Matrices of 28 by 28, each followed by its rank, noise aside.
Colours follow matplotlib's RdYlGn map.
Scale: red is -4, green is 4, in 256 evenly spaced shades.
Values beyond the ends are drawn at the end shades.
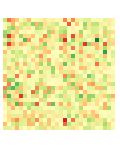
six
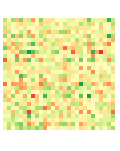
six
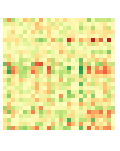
three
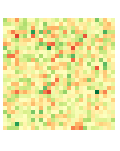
eight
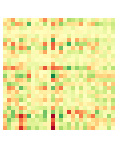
three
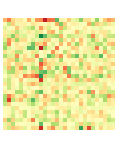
six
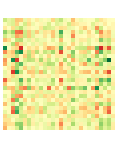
three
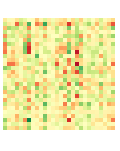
four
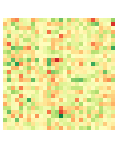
six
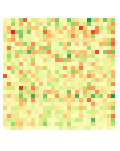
six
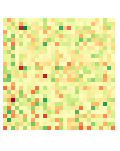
six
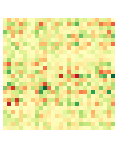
four
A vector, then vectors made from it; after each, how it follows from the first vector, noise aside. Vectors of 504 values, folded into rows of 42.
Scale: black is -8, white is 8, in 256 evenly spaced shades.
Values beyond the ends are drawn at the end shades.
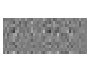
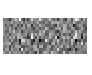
reversed, scaled up.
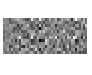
reversed, scaled up.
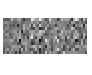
reversed, scaled up.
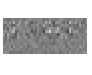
negated, partly zeroed.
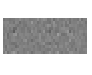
shrunk.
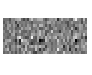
reversed, scaled up.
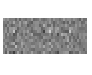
negated.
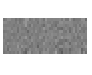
wrapped around, shrunk.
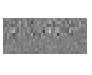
negated, partly zeroed.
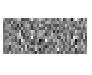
reversed, scaled up.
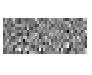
wrapped around, negated, scaled up.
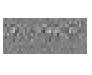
negated, partly zeroed.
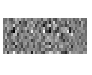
scaled up.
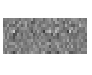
negated.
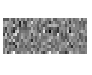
scaled up.
